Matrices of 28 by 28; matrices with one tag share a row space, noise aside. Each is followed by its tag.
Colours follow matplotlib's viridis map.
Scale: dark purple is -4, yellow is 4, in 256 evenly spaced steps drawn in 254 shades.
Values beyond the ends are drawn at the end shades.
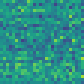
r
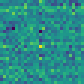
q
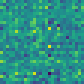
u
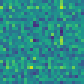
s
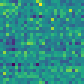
q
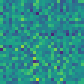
s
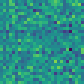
r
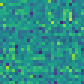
r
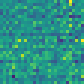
r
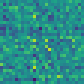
u
